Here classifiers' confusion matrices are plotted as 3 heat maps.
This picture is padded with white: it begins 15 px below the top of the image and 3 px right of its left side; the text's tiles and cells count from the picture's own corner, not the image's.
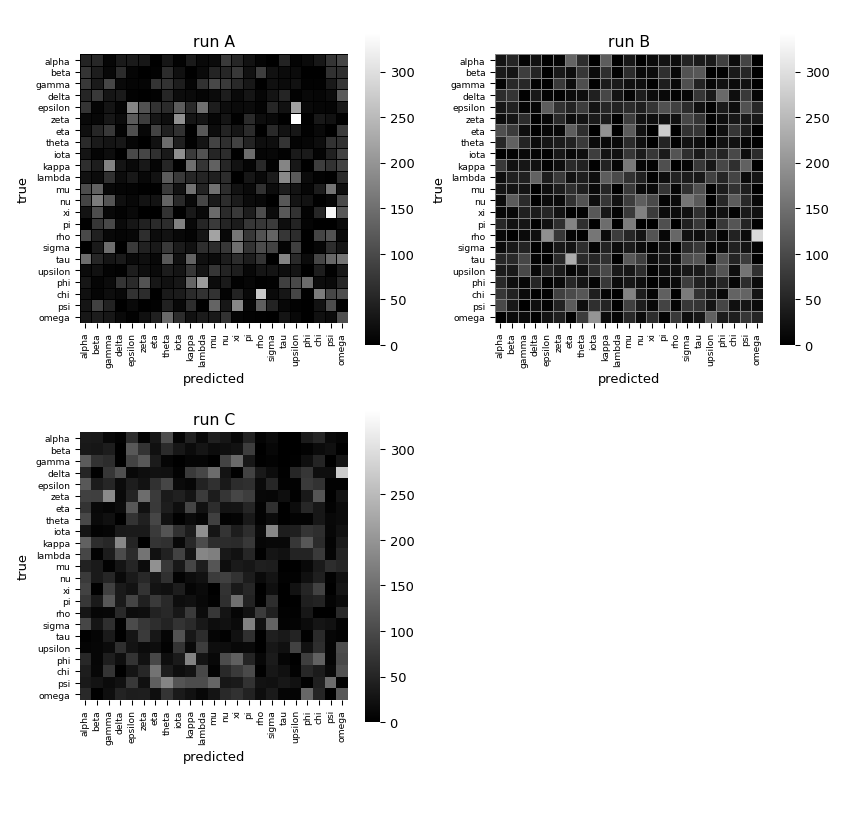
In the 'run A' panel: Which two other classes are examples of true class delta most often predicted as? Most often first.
omega, beta
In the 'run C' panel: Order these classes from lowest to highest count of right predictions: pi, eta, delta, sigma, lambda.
pi, eta, delta, sigma, lambda
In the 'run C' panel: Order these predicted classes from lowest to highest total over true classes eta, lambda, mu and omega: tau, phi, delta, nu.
tau, nu, delta, phi
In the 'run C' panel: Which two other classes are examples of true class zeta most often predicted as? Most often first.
gamma, chi
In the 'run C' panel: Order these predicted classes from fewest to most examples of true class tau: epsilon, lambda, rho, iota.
rho, epsilon, lambda, iota
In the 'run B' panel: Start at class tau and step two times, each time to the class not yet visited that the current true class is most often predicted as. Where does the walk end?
pi
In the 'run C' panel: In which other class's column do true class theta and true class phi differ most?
kappa
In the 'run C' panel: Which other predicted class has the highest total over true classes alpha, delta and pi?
omega
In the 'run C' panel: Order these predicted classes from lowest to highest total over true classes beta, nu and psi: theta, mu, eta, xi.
xi, eta, mu, theta
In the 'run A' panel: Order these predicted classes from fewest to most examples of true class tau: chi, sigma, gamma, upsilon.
sigma, gamma, upsilon, chi
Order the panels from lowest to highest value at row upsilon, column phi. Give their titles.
run A, run C, run B
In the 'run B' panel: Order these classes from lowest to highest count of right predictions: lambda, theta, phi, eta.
phi, theta, lambda, eta
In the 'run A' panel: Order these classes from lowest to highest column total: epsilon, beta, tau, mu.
epsilon, beta, tau, mu
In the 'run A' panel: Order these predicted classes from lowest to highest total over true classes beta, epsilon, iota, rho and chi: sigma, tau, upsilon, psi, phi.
phi, tau, sigma, psi, upsilon
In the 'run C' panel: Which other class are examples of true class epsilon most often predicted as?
alpha
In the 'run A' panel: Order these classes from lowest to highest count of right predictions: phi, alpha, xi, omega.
alpha, xi, omega, phi
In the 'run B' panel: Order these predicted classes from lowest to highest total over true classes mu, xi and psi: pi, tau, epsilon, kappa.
epsilon, kappa, pi, tau
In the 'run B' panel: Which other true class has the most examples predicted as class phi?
delta
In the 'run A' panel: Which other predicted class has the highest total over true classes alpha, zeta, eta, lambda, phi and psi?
upsilon
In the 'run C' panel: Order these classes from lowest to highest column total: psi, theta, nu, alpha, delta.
psi, delta, nu, theta, alpha
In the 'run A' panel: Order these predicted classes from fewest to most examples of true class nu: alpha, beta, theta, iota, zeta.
zeta, iota, alpha, theta, beta
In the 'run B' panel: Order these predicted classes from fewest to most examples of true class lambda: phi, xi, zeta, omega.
xi, omega, phi, zeta
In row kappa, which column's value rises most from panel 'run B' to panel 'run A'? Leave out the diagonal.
gamma
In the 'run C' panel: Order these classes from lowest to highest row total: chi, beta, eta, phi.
beta, eta, chi, phi
